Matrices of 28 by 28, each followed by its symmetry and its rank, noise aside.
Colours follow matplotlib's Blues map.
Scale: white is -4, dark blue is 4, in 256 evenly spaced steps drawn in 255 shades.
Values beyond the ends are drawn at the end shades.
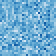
no symmetry, rank six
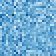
antisymmetric, rank six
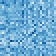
no symmetry, rank five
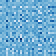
antisymmetric, rank four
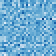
no symmetry, rank five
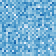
symmetric, rank six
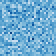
no symmetry, rank six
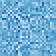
no symmetry, rank four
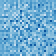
symmetric, rank five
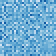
antisymmetric, rank four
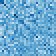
symmetric, rank six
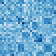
symmetric, rank six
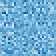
antisymmetric, rank four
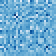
symmetric, rank six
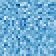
no symmetry, rank five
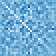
symmetric, rank five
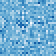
no symmetry, rank five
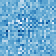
no symmetry, rank five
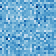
no symmetry, rank four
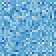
symmetric, rank five
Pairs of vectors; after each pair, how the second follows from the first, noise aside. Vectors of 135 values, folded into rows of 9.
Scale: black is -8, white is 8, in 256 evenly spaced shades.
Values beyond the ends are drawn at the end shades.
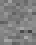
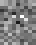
wrapped around, negated, scaled up.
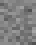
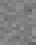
shrunk.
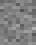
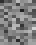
scaled up.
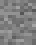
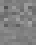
wrapped around, partly zeroed.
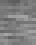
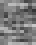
wrapped around, scaled up.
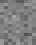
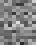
wrapped around, negated, scaled up.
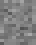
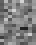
scaled up.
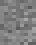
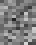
scaled up.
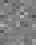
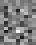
wrapped around, negated, scaled up.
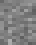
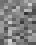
scaled up.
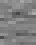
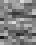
scaled up.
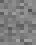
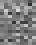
wrapped around, negated, scaled up.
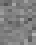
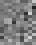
wrapped around, negated, scaled up.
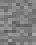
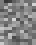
wrapped around, scaled up.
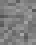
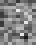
scaled up.
